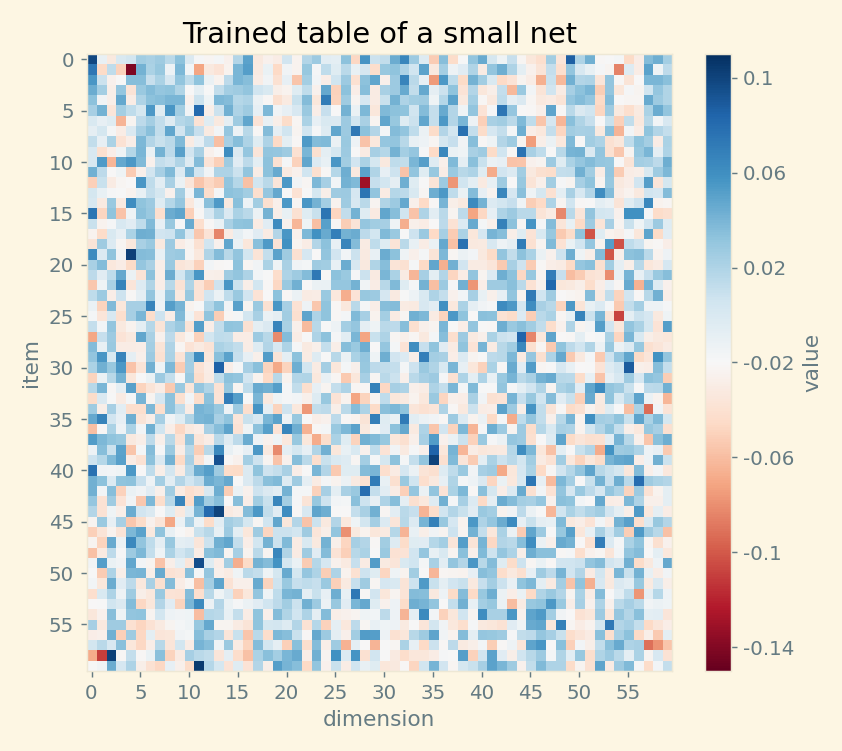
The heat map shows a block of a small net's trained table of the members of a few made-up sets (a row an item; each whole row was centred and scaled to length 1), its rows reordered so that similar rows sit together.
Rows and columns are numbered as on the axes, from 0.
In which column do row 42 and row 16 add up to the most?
28
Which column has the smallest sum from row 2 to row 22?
54
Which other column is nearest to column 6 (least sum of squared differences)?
8
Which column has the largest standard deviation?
11
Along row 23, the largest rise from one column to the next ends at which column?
45
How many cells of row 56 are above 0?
30
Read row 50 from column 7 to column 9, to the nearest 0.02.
0.04 -0.04 -0.04
